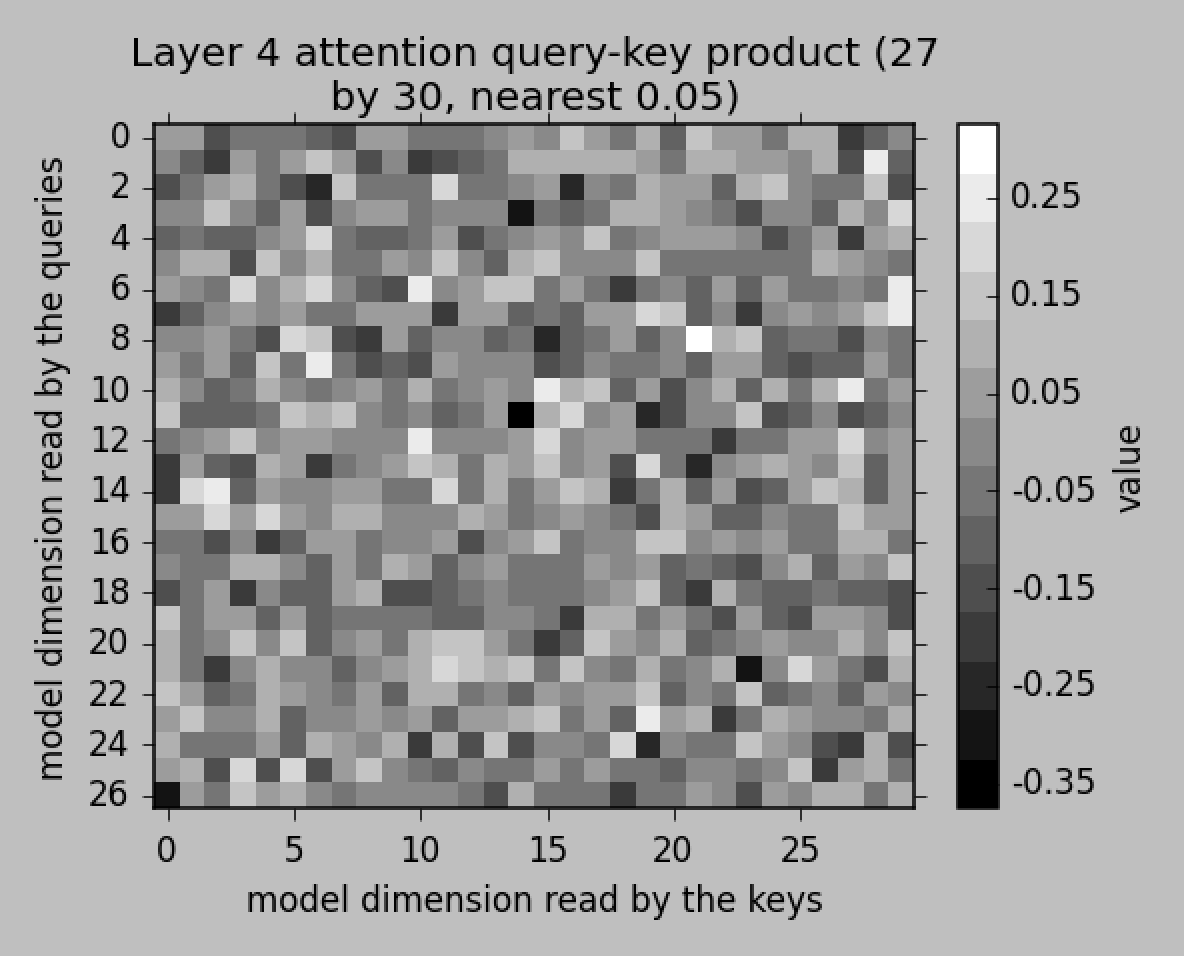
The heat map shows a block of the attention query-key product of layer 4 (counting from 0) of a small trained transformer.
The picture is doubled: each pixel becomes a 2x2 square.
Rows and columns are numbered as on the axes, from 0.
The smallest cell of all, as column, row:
14, 11
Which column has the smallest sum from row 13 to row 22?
21
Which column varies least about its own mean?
17
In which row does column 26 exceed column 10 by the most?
1
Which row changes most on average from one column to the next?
24
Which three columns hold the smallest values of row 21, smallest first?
23, 2, 28
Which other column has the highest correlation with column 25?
9
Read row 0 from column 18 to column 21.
-0.05 0.1 -0.1 0.15
